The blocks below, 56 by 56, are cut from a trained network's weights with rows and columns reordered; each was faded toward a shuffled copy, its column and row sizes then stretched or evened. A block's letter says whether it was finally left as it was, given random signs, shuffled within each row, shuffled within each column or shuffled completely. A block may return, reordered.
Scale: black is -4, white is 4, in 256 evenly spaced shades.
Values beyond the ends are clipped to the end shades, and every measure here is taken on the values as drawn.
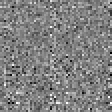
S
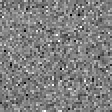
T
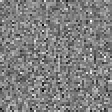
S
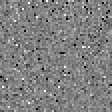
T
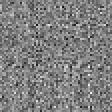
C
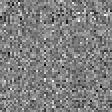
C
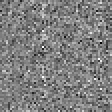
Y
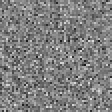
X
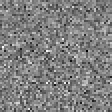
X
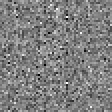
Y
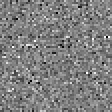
X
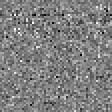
X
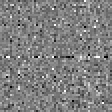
S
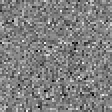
X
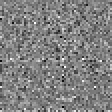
S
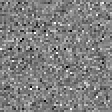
X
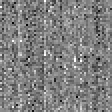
Y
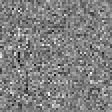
S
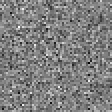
Y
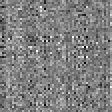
C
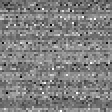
X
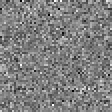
X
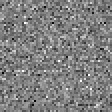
X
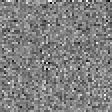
S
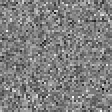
X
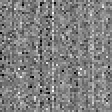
Y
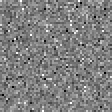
T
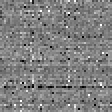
C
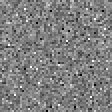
T
